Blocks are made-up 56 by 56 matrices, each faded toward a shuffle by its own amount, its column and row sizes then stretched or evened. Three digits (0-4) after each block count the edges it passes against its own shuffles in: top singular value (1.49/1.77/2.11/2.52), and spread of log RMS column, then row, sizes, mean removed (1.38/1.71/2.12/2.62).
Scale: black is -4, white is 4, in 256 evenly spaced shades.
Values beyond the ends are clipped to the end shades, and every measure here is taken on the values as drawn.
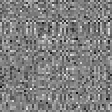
4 2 2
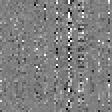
3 4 0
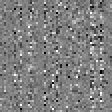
2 4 0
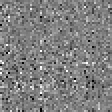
0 3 2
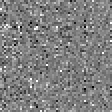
1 3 1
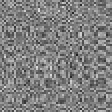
4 2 0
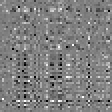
4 3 3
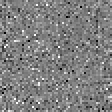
1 1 1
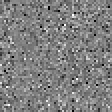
0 3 0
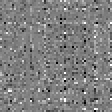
1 4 2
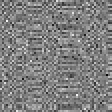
4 1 1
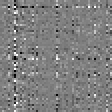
3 4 2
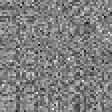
3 0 0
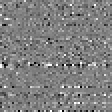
2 1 4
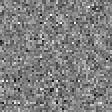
2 2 2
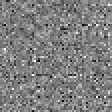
2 1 3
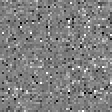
1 2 2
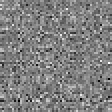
3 2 2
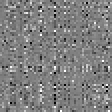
3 4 2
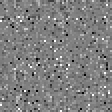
0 0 1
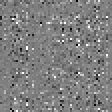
0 4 2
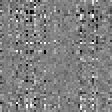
3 4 3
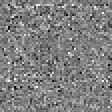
1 1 2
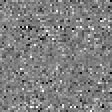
0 0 3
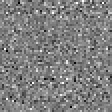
1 0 2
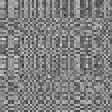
4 1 3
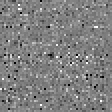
0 1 2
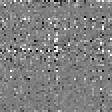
1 3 4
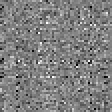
2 2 3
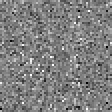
0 2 0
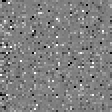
1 2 1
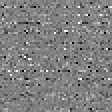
1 0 3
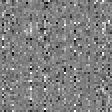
2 4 2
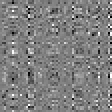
4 4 3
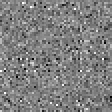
2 0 2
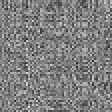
3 2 0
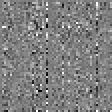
2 4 2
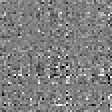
2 3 4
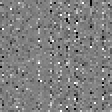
0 4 0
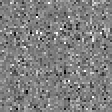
0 2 2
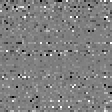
0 1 4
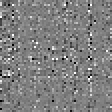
2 4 2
